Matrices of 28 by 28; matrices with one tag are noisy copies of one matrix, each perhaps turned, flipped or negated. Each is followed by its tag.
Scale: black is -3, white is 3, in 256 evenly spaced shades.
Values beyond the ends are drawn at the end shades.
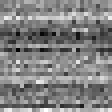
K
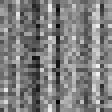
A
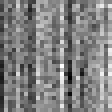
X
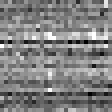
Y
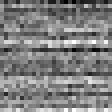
X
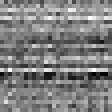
Y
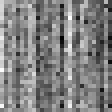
X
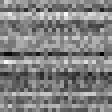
A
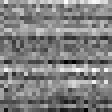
X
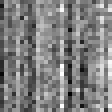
X
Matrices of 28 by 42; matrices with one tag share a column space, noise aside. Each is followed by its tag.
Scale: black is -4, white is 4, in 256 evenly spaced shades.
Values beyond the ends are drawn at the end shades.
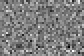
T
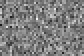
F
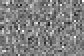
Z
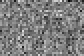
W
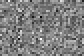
W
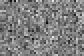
W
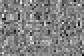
Z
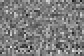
T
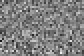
T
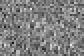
F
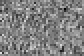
F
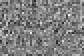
Z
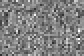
W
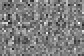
Z
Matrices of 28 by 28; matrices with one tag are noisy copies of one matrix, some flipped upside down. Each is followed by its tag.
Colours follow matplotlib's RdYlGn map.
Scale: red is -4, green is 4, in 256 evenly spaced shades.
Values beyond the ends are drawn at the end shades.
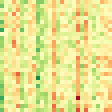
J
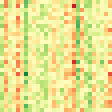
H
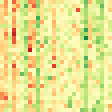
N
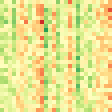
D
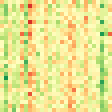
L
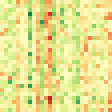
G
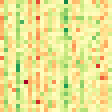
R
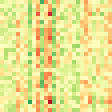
G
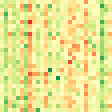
L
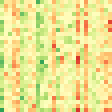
J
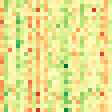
R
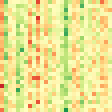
R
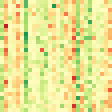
H
